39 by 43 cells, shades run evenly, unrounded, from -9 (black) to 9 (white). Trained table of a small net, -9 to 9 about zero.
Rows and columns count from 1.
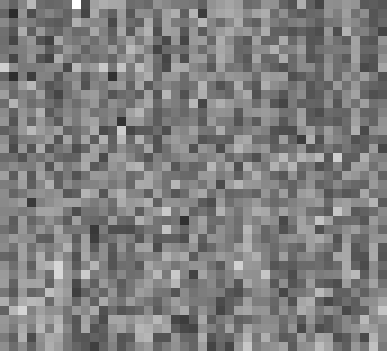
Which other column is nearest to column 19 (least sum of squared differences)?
39
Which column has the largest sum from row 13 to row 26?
5
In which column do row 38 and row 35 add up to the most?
3
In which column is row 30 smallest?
41
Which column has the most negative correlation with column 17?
4
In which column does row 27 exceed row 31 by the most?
22
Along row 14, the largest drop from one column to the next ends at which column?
14
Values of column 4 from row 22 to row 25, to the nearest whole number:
1 -5 0 -2
